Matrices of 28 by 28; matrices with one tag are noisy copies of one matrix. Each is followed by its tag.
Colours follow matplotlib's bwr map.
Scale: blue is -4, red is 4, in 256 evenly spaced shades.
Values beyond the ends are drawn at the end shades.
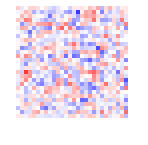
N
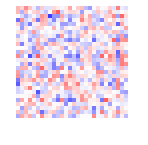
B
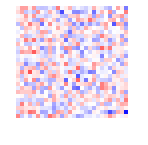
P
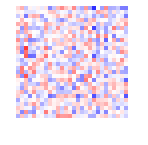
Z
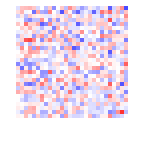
P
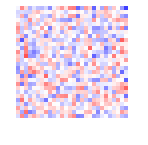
Z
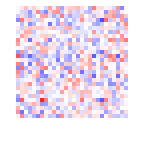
B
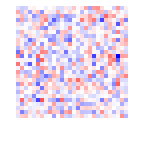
B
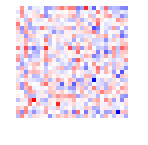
Z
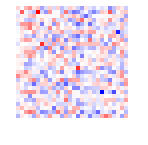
P
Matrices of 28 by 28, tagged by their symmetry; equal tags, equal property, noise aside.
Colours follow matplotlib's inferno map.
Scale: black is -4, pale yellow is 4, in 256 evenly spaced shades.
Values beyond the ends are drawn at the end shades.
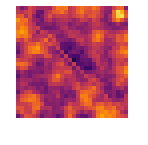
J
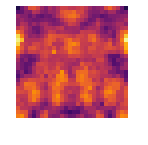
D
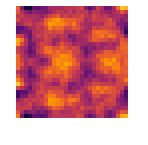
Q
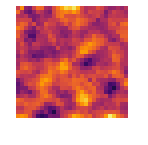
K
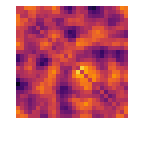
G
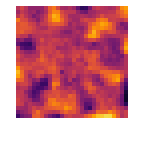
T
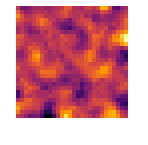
T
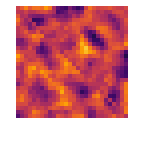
J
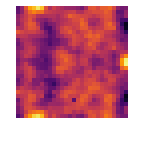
Q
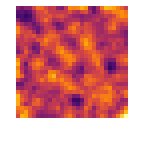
G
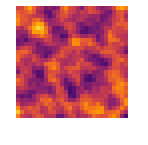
G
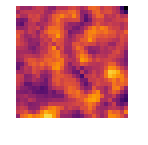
K
